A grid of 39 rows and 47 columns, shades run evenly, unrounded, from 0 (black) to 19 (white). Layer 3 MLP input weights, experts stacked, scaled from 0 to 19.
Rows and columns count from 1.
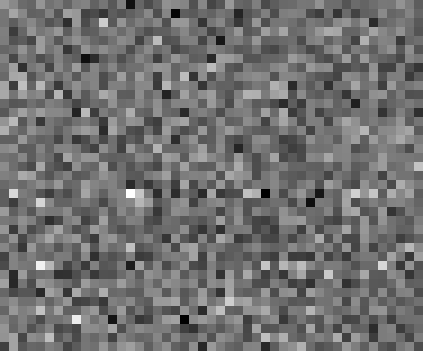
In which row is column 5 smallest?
33
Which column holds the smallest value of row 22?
30
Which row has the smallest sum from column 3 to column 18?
7
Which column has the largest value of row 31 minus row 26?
34
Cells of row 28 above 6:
43
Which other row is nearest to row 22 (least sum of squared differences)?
39
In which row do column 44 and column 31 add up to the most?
10
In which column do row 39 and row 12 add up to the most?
24
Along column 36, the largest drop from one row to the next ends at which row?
2
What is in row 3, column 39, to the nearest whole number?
11
